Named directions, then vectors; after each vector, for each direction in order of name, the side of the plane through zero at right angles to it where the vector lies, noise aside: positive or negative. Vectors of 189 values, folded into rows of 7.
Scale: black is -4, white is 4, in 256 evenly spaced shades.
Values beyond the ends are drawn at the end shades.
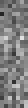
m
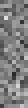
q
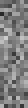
positive, negative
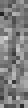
positive, negative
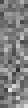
positive, positive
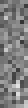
positive, positive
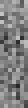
negative, negative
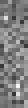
positive, positive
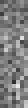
positive, positive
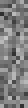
positive, negative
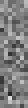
positive, negative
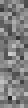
negative, positive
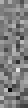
negative, negative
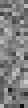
positive, negative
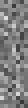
negative, positive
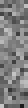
positive, negative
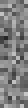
negative, positive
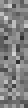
negative, positive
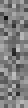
positive, negative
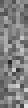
positive, positive
